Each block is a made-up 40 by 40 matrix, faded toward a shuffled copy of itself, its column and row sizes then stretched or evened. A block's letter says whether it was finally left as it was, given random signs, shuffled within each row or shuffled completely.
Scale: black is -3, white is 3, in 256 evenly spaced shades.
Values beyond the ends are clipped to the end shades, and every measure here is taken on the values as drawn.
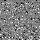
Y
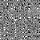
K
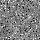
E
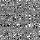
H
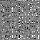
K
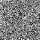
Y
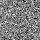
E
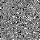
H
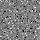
Y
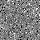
E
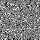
Y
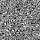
Y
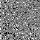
H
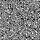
E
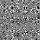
K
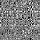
K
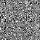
H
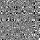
K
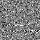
Y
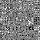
K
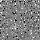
H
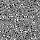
Y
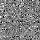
Y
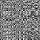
K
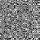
K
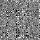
H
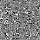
H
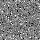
E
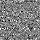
Y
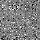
H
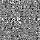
H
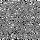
Y
